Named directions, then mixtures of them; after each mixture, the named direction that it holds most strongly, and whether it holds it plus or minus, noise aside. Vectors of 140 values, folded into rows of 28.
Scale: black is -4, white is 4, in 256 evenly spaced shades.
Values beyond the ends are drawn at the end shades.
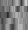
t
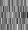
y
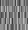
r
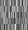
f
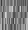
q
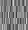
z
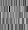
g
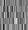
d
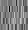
g, plus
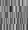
f, plus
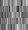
y, plus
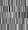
y, plus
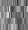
t, minus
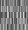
r, plus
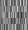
f, plus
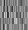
d, plus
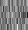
y, plus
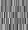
z, plus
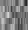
t, minus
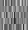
f, plus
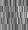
y, minus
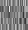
g, minus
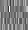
g, minus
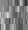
t, minus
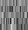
q, minus
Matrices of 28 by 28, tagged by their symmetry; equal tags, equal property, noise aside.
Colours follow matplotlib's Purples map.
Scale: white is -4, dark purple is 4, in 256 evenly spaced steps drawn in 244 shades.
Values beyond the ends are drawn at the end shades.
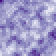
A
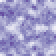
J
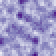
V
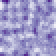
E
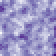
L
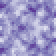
J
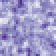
E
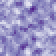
V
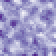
E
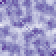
V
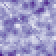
L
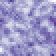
L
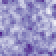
L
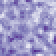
E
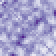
A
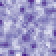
V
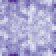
J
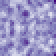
J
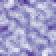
V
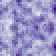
J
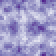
J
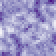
V
